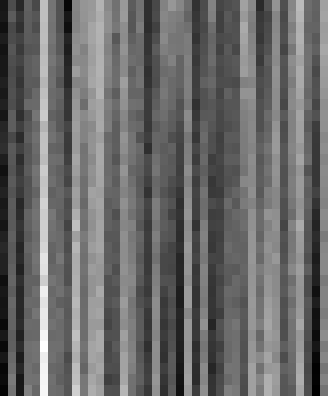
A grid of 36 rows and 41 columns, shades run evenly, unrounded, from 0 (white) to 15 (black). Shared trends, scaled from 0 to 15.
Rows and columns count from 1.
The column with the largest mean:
1
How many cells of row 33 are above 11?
8
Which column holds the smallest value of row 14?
6
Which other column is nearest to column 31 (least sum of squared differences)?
14
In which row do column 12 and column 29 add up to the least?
36
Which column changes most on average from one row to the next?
3
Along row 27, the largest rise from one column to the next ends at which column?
7
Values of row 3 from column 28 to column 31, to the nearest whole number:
11 10 10 5
